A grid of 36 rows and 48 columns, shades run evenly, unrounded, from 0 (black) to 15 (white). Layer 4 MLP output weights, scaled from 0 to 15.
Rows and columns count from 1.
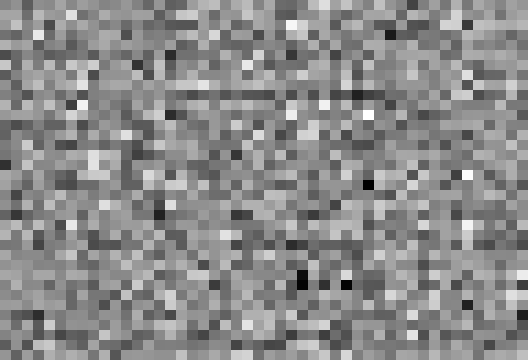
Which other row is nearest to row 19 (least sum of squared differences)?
15
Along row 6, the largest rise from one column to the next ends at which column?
24
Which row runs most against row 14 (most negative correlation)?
18
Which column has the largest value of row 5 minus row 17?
1
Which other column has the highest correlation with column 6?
34
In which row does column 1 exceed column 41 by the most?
19
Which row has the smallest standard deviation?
5
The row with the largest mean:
9
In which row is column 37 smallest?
13
